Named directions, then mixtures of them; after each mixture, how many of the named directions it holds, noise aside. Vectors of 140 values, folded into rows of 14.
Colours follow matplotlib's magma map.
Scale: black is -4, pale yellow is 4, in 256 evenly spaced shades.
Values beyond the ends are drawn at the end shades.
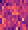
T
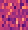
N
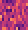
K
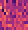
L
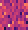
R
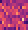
four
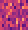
one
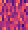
four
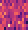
two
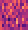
two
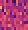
one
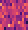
two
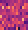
four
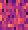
four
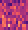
four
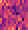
one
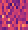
four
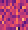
four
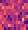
three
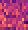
three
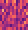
three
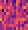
three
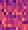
two
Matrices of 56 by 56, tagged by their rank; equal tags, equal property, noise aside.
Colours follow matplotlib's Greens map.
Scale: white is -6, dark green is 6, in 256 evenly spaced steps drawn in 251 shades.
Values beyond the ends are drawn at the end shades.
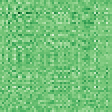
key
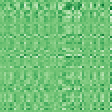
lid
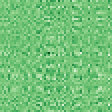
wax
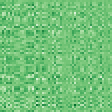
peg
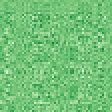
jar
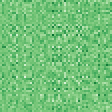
wax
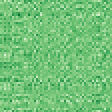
wax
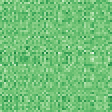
wax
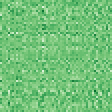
key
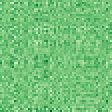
key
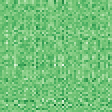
key
